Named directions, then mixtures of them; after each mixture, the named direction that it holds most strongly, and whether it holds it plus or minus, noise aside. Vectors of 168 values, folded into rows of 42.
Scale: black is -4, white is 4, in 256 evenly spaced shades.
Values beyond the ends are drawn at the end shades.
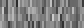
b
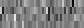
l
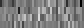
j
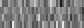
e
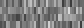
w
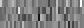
j, minus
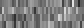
w, plus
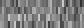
j, plus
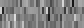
l, plus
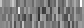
j, minus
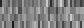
e, minus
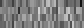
j, plus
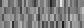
e, minus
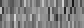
l, plus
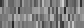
j, plus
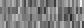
w, minus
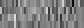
l, plus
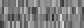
b, minus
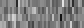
b, plus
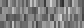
e, plus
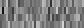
b, minus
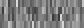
b, minus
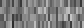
w, plus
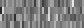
l, minus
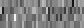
l, plus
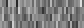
b, plus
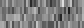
w, minus
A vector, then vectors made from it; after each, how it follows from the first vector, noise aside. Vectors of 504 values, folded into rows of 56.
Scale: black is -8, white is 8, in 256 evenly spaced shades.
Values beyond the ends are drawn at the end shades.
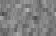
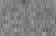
wrapped around, shrunk.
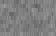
wrapped around, shrunk.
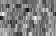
negated, scaled up.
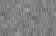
shrunk.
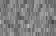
reversed.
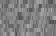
reversed.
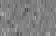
negated, partly zeroed.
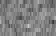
reversed.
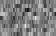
negated, scaled up.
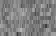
wrapped around, negated.
